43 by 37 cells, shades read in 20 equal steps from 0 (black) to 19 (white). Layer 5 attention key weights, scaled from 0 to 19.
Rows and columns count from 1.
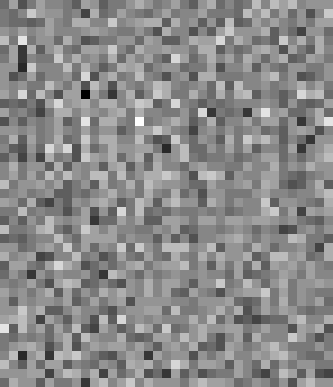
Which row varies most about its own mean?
11
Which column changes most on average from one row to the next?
10
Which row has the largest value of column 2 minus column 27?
36
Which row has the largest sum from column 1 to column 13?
20
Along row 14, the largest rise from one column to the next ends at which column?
16
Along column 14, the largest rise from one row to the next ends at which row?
24
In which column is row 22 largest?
37
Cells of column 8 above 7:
34
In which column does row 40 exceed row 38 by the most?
9
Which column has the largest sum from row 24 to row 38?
14
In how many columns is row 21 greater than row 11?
16
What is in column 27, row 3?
7
